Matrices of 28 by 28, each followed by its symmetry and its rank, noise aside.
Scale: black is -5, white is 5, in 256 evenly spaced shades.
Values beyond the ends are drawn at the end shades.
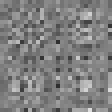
symmetric, rank three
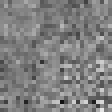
no symmetry, rank four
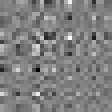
antisymmetric, rank two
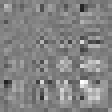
symmetric, rank two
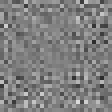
antisymmetric, rank four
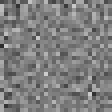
no symmetry, rank four
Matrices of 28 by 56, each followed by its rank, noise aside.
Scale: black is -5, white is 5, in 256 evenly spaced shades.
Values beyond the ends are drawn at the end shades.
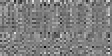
four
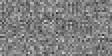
six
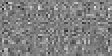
six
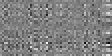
three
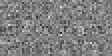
six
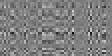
two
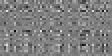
three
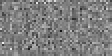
eight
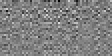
four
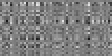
two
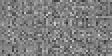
six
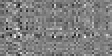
three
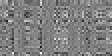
three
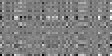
two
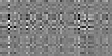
two
